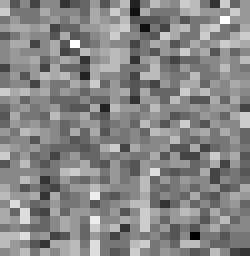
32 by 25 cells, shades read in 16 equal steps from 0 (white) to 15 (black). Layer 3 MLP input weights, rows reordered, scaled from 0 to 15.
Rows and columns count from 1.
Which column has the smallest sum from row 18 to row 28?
15
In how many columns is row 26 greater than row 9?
11
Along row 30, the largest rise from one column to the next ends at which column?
20
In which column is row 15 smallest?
25
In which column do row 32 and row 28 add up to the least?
10
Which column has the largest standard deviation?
14
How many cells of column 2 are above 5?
26
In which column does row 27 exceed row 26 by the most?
2
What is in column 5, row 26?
8
